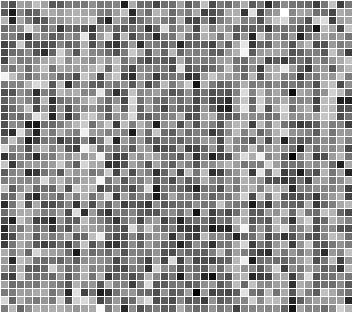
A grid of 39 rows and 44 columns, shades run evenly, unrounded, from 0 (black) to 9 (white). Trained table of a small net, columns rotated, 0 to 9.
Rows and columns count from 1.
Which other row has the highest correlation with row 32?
26
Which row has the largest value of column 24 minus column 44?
22
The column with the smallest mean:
25
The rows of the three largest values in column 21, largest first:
4, 11, 2
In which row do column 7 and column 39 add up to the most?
34
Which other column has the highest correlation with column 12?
32
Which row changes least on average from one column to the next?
8
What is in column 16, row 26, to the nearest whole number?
2
